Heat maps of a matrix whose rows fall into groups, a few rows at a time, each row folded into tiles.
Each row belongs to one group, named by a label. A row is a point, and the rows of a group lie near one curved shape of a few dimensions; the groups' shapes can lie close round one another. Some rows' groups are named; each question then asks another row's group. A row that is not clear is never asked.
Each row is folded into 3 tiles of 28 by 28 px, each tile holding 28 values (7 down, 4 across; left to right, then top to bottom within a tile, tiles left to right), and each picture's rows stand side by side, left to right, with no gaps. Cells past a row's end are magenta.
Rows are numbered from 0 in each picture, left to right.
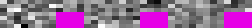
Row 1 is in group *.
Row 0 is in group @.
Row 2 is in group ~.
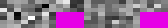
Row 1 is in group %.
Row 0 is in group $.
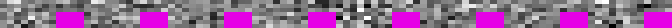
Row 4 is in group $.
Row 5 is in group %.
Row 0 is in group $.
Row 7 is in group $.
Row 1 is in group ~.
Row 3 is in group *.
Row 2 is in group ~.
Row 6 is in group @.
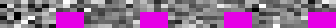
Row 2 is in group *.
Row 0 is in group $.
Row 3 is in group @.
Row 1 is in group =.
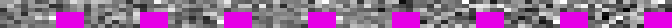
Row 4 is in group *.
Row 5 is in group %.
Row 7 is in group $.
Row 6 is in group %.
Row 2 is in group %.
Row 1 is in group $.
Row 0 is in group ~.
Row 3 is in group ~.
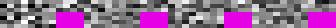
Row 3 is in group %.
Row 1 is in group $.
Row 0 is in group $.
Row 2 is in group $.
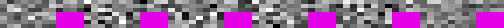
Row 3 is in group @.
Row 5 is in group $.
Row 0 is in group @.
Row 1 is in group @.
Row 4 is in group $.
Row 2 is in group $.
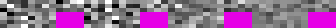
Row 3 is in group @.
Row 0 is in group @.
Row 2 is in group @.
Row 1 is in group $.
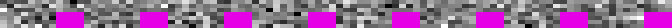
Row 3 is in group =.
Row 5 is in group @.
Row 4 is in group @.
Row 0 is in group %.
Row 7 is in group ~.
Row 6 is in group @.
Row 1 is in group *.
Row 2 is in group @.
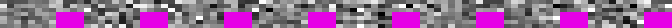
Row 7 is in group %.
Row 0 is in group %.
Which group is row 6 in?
~
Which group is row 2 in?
$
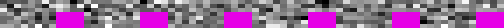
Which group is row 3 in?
*
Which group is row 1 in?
@
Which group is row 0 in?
%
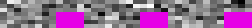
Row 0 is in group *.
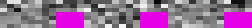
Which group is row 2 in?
*
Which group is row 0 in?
*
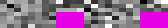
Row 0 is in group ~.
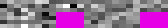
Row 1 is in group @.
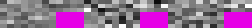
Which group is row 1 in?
%
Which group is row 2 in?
*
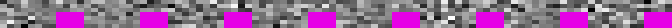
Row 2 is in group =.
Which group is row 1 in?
~
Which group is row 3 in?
%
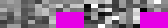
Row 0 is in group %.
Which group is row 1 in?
$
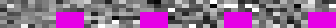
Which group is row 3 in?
%
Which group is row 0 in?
@
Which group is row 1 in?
*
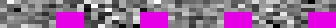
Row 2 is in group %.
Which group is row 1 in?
$
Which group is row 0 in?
*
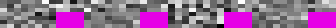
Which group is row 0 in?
%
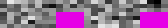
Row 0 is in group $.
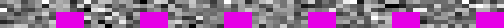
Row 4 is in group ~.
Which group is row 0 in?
=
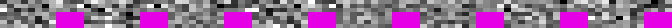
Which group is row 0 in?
%
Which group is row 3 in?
%
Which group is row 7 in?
~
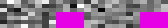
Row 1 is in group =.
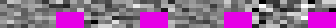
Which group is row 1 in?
*
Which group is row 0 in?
~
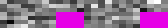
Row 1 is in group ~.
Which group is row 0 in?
*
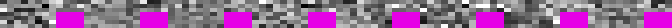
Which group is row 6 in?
%
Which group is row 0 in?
%
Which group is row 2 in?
~
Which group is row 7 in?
%
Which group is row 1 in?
*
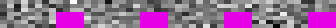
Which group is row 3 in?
@
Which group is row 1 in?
*
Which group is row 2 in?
*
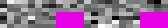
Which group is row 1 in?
*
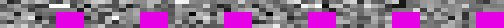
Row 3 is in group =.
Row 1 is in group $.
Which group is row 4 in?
~
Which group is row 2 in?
$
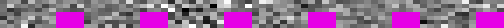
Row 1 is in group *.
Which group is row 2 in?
%
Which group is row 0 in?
@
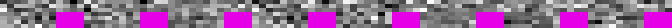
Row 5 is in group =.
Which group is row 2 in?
%
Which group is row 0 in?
%
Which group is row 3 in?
%
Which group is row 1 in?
@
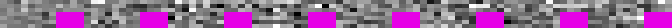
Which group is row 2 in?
$
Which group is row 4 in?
=
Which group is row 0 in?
~
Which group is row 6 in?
%
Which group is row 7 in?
~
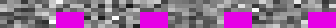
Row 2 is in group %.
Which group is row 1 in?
$
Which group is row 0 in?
%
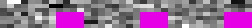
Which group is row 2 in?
*
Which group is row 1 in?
*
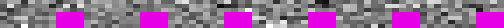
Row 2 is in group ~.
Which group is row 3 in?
*
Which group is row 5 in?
$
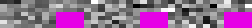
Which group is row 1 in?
~
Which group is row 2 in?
%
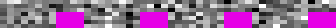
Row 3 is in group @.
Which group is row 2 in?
@
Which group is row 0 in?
$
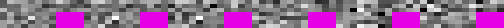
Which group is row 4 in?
=
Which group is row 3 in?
*
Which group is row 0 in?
$
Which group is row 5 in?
@
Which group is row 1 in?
$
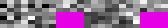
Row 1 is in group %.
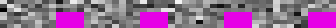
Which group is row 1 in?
~
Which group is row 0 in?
@
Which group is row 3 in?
=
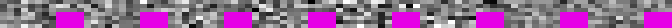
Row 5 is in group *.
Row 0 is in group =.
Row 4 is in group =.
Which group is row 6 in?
@
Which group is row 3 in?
@
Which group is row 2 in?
$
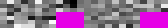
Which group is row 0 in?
*
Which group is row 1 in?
*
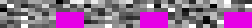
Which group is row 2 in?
%
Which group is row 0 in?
@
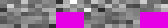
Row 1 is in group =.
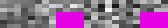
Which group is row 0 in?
%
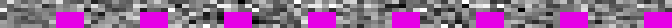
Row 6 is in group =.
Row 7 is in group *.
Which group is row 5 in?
%
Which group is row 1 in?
@
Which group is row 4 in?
~
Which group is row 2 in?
%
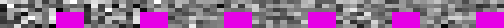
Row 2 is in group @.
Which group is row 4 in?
@
